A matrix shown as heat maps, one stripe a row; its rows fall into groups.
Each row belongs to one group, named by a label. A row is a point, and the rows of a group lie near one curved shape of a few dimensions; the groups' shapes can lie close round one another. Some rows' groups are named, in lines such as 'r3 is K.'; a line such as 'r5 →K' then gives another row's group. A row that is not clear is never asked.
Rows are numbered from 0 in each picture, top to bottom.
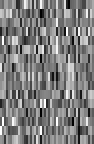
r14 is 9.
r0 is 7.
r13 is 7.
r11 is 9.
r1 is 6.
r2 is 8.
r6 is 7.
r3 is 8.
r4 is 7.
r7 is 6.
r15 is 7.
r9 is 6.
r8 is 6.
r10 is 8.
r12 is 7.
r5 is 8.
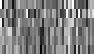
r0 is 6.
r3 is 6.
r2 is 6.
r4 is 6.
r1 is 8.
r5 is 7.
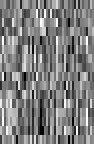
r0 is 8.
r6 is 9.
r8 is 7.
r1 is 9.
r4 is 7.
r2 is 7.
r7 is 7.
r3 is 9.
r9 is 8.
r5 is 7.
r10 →7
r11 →6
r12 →7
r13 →7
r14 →6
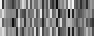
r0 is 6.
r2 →6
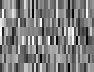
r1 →7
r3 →6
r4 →6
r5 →8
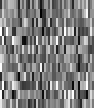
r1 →6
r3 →6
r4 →7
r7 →9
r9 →7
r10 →6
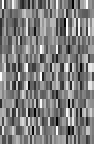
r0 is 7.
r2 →8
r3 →8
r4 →8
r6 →6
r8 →9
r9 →8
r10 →6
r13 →6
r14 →7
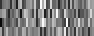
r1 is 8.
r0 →9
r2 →8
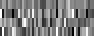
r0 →6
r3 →7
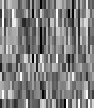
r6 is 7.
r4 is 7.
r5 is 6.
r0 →7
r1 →7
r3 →7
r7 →8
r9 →6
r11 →8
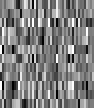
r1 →8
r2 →6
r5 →6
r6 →7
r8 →9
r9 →6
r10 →6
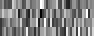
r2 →9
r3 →8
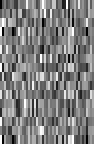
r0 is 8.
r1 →9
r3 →6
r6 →9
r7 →6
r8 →7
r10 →6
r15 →6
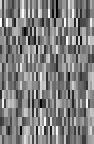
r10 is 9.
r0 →6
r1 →6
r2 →6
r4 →8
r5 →8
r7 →9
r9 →9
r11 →7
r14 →8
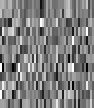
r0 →6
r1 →6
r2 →7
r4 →9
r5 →8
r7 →6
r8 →9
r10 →6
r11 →8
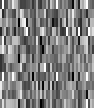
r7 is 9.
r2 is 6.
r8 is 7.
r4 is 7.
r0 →7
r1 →9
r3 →8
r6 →9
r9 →9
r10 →9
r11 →6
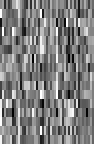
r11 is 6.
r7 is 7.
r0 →7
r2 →8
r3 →7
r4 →9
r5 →7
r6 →7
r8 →8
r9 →8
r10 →7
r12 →6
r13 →6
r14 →9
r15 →6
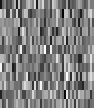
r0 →8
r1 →8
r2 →8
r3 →6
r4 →7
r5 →9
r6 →8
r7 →6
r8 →8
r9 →9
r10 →8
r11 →7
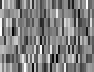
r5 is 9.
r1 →8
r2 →6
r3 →6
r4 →7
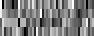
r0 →6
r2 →6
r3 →7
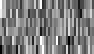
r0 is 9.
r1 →8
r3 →7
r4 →7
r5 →8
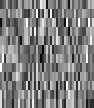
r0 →9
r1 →9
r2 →8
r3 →9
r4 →8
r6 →7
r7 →9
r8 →7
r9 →8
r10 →6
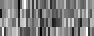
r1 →9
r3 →7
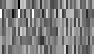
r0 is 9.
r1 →6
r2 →7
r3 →9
